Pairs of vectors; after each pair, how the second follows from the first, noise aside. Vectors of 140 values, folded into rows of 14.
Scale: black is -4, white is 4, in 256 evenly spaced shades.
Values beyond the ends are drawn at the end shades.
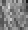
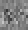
negated, partly zeroed.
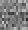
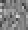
reversed, negated, partly zeroed.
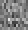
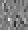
partly zeroed.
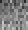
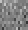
negated, partly zeroed.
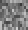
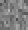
wrapped around, shrunk.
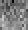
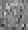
negated, partly zeroed.
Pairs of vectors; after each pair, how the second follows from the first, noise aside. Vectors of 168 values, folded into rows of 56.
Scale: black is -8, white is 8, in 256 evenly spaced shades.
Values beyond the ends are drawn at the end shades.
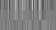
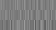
wrapped around, shrunk.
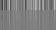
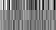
negated, scaled up.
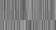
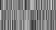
reversed, scaled up.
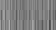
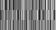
reversed, scaled up.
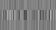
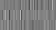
wrapped around, negated, partly zeroed.
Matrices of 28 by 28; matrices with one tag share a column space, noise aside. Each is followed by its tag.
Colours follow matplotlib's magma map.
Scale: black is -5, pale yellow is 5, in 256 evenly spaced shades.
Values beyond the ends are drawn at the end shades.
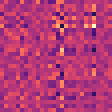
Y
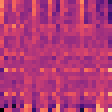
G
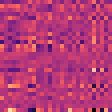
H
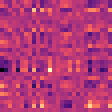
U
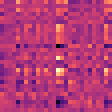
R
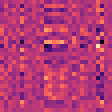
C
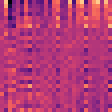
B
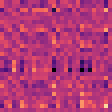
U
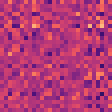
Y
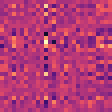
C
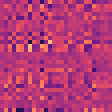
H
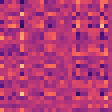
Y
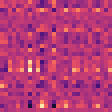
U
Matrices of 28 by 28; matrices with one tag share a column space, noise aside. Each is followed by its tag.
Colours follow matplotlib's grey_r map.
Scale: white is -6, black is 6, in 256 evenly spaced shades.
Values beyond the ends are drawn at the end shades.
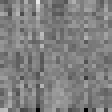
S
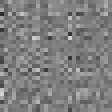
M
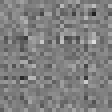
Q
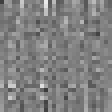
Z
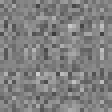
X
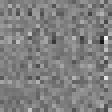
Q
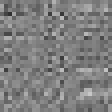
M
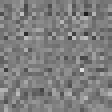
M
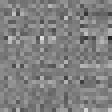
Q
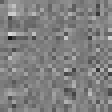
M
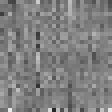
S
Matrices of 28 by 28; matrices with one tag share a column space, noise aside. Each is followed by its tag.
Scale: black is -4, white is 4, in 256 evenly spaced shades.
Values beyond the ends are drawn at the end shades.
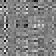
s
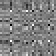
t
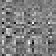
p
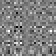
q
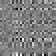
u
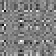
t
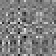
p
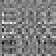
p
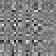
t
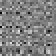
q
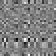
u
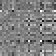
t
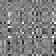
p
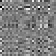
s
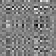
s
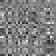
p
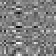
q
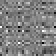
q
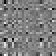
u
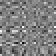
q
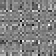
t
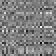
q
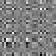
u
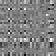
u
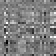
p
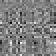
p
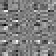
t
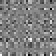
u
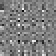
t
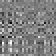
p
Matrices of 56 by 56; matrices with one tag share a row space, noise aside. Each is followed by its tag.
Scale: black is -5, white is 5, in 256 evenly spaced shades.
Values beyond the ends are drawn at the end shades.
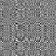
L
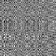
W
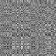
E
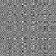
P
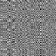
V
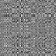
E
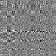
V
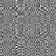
L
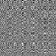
P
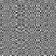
L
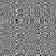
L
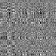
V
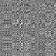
E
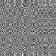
P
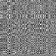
V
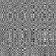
P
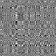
L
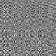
W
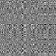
P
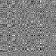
V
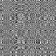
L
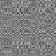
E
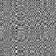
L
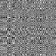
V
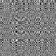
L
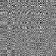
V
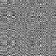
V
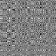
V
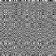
W
